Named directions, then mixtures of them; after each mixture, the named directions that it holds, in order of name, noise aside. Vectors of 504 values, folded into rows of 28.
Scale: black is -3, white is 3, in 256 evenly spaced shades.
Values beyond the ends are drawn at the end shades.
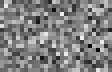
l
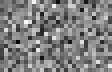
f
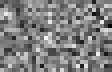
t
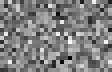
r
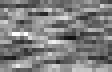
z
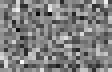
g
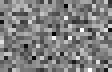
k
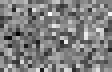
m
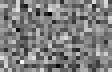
g.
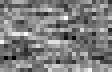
k, z.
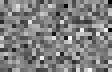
k, r.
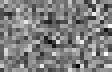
f, t.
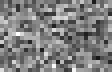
m, r, z.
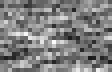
l, z.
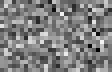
l.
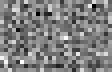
g.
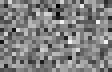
g, r.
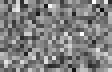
g, r.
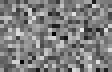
g, k, m.
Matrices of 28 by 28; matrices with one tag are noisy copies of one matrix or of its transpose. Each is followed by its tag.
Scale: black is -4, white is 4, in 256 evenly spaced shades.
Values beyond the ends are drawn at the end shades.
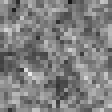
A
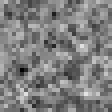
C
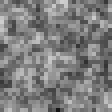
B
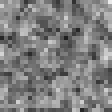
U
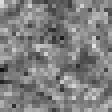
A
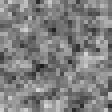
U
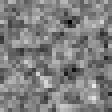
C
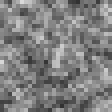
B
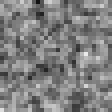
U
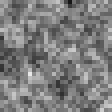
A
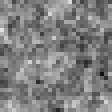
B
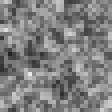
A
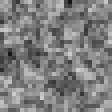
A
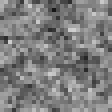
A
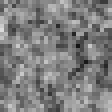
B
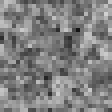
U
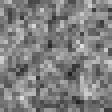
C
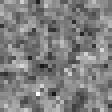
U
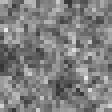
A
